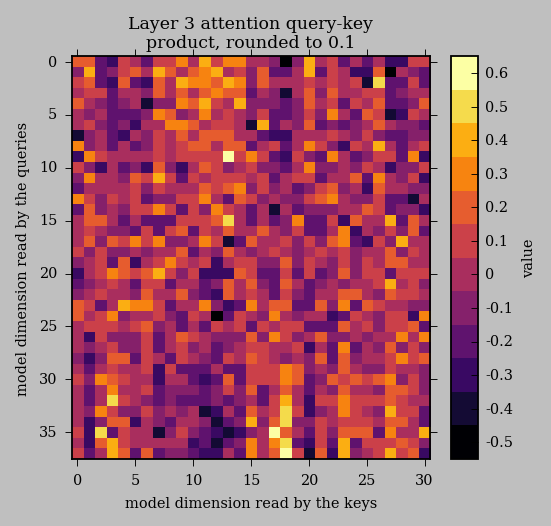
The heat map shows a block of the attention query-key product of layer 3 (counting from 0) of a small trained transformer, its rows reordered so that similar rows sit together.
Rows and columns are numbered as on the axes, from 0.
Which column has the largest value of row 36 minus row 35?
3
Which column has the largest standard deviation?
18
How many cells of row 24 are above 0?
11
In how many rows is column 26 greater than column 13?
19
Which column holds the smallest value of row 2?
25
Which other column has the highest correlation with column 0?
17
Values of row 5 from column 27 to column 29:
-0.4 -0.3 0.1
